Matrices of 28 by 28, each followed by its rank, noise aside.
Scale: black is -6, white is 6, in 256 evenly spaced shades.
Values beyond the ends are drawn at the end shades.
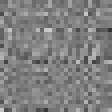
three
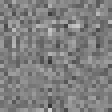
four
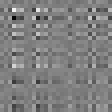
one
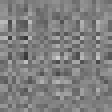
two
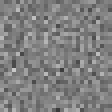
six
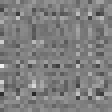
three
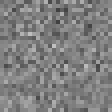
six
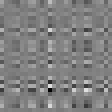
one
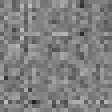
four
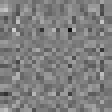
four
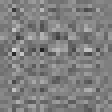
two
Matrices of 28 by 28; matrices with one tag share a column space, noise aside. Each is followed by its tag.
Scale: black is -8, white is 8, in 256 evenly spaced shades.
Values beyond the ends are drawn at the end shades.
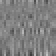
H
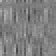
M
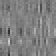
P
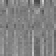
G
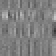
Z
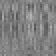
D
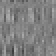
M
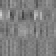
Z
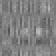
P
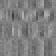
Z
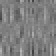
M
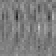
D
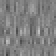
P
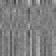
G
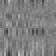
H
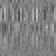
D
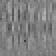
D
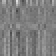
G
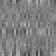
H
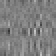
H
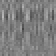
D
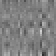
H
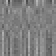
G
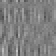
M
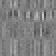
Z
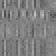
Z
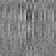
D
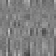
H
